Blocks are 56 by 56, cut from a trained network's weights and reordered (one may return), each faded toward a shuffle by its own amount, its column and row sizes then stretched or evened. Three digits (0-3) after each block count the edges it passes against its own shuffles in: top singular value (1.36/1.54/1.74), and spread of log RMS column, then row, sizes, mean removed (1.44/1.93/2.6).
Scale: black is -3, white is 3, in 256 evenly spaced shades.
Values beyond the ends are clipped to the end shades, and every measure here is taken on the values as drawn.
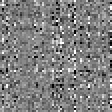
2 3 1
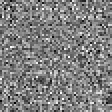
3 0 1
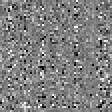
0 3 1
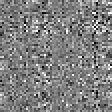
2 3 2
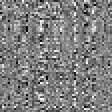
3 3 1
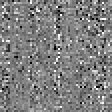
0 3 2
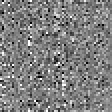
0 3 1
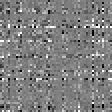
3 3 3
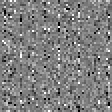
0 3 0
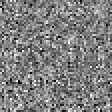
1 1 1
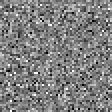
0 0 1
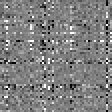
3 3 3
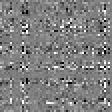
2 3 3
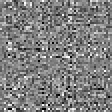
3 2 2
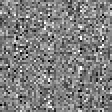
2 2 0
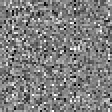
1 2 0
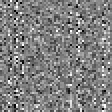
2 3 0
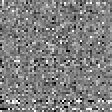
1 2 2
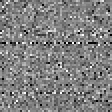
1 0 2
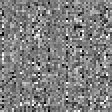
0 3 1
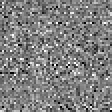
0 0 2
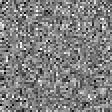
1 1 0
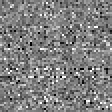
0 0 2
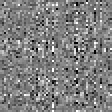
1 3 2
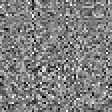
3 1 2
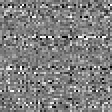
1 0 3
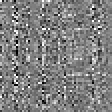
3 3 1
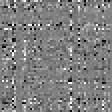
2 3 3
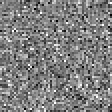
1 0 0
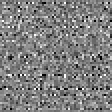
1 0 3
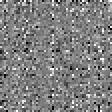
1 3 2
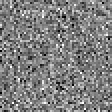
1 1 0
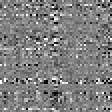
3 3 3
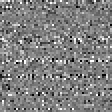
0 0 3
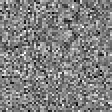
2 0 0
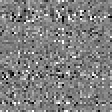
0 2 3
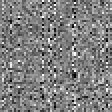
3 3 0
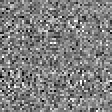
2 1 2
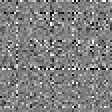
3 2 3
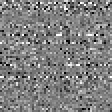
1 1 3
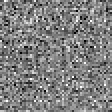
2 1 1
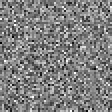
3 0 0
